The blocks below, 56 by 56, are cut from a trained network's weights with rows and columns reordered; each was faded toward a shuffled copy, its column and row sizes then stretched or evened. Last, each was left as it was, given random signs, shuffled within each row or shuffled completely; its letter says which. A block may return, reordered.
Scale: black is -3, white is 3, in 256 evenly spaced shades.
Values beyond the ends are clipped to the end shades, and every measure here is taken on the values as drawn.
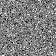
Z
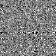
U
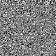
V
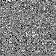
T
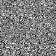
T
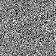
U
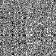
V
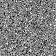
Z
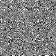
V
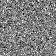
Z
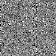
U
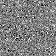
T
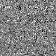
U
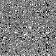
U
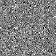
V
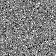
Z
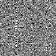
V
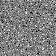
Z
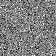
Z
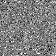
T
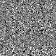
U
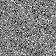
Z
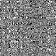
V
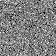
Z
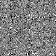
U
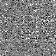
U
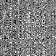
V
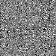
U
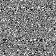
T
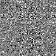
U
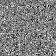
T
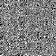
V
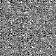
U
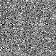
T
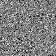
T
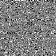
T
